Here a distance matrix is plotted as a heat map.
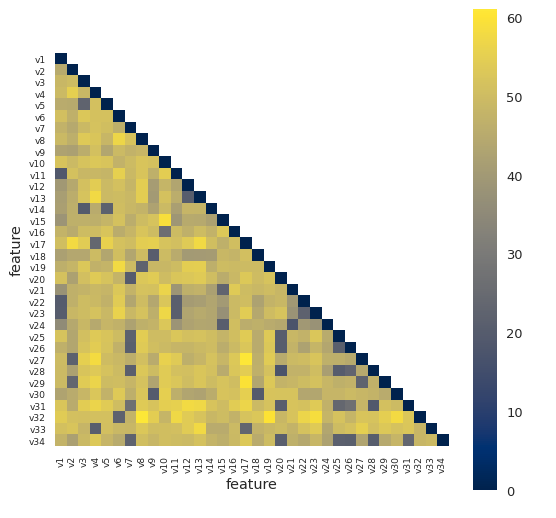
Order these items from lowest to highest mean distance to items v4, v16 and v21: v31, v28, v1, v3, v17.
v17, v1, v3, v28, v31
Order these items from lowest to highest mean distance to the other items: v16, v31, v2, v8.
v2, v31, v16, v8
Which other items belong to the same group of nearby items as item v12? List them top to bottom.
v13
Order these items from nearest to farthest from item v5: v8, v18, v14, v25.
v14, v18, v8, v25
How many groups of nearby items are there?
11
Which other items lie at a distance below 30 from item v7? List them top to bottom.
v20, v25, v26, v28, v31, v34
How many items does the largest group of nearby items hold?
7
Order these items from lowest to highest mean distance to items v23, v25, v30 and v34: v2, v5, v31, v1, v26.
v26, v31, v1, v2, v5
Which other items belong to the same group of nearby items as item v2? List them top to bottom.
v27, v29
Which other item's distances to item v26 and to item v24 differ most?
v21
